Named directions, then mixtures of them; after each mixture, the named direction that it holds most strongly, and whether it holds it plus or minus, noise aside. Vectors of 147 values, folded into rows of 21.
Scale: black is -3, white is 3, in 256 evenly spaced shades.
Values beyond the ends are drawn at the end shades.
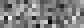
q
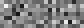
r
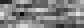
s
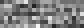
q, minus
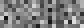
q, plus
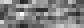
s, minus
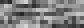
s, plus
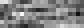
s, minus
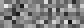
r, plus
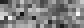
s, plus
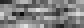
s, plus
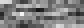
s, minus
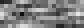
s, plus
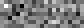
r, plus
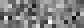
q, minus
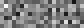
r, plus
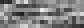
s, plus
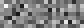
r, plus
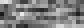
s, minus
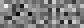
r, plus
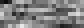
s, plus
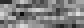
s, plus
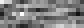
s, minus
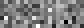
q, minus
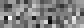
q, plus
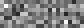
r, plus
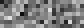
r, minus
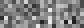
q, minus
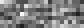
s, minus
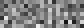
r, minus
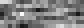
s, minus
